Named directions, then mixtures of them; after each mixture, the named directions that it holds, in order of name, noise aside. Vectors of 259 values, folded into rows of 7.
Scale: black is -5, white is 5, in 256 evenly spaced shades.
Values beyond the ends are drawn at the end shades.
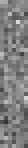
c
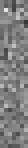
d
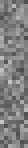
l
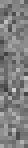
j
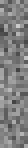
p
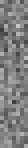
p.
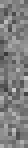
j.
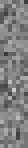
j, l.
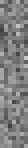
p.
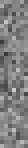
j.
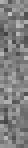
c, p.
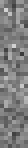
c, d.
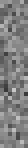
j.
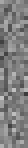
j, p.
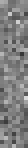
c.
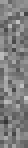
c, j.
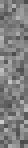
l.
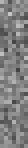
c, p.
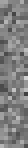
c, j.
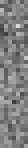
p.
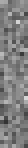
c.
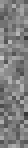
c, l.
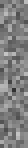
j, l.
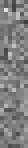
d.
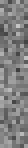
p.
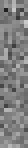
d.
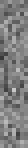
c, j.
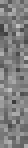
p.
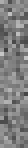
c, p.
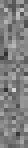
d, j.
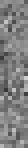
j.
